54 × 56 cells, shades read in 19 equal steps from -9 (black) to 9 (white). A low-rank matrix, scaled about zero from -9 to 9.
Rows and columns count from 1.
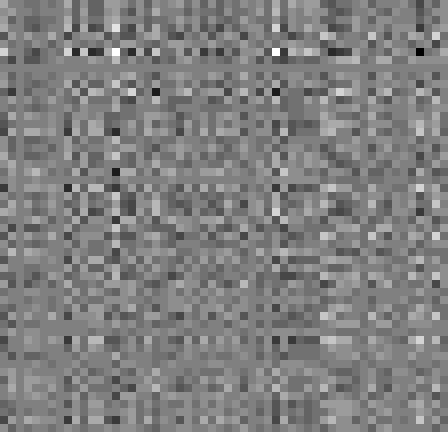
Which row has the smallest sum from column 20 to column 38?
35
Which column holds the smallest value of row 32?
15
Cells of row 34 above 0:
17
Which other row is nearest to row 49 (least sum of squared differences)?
26
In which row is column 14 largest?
7
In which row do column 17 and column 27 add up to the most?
12
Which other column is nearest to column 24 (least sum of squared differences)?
44
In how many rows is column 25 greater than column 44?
20
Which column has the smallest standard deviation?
3
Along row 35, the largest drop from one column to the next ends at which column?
16
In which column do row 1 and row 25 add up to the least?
53
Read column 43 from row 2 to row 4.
-3 0 -3
